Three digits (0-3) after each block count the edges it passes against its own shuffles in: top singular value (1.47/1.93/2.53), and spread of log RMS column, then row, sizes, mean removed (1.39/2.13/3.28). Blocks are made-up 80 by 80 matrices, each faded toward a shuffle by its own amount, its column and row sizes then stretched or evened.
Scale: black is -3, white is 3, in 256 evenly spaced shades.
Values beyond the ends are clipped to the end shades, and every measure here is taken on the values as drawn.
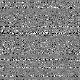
1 1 3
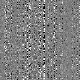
2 3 0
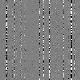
3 3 0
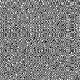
3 0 1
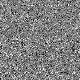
0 0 1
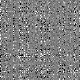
1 3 2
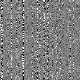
2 3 0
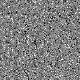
1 1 0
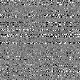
1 1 3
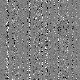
0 3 0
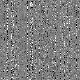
0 3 0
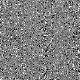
0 2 1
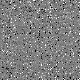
0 2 1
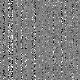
1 3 0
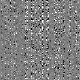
2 3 1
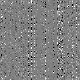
1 3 0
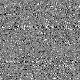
1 0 2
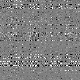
2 2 3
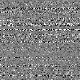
1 1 3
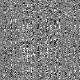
2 3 1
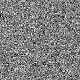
1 0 1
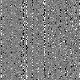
2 3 0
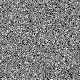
1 0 0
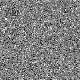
1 1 0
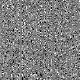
1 2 0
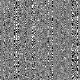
1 3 0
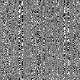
2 3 1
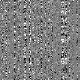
2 3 0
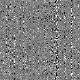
0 3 1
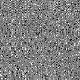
2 1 0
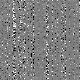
1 3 0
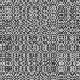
3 0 2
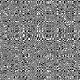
3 2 2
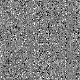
0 2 1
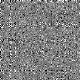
2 2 2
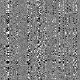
2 3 1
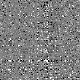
2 2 2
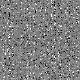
0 2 0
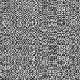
3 2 0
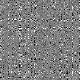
2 3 2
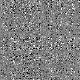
0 2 2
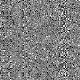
2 2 0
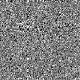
1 1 1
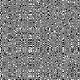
3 2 1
